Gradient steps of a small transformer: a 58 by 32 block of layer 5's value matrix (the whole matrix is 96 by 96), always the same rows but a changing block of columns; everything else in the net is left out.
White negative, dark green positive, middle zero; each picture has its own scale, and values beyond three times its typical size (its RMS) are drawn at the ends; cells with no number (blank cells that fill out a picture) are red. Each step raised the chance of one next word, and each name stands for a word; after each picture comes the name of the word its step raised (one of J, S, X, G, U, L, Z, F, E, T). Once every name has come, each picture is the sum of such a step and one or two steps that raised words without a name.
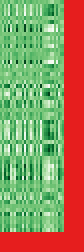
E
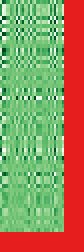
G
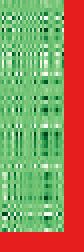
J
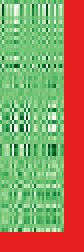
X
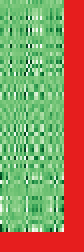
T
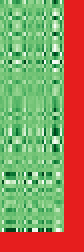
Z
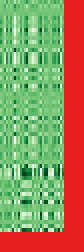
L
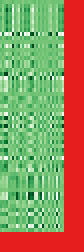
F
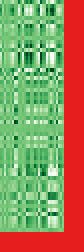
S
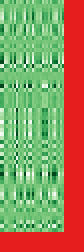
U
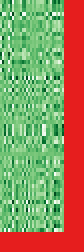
Z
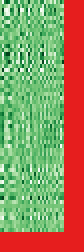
S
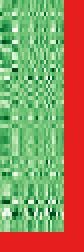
L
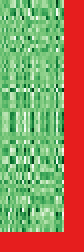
T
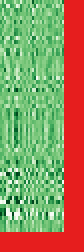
L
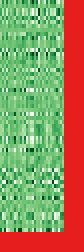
Z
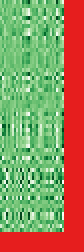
F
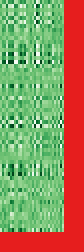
L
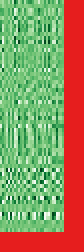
L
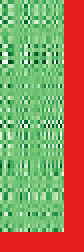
J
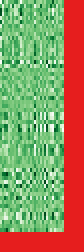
X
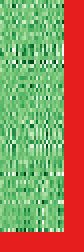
Z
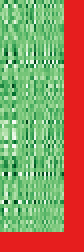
U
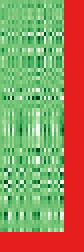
G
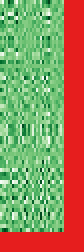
Z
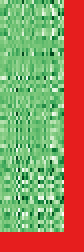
F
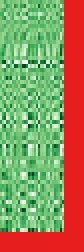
X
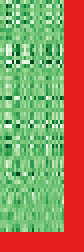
G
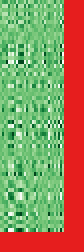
J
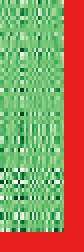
Z
